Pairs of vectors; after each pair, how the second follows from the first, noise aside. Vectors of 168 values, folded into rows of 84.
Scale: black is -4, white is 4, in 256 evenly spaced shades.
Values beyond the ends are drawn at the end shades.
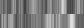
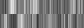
reversed.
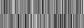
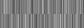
negated, shrunk.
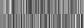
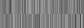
negated, shrunk.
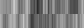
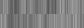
wrapped around, shrunk.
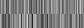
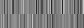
reversed, partly zeroed.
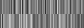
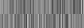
reversed, negated, shrunk.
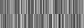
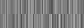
negated, shrunk.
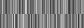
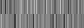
reversed, partly zeroed.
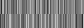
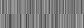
negated, shrunk.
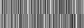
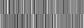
reversed, partly zeroed.
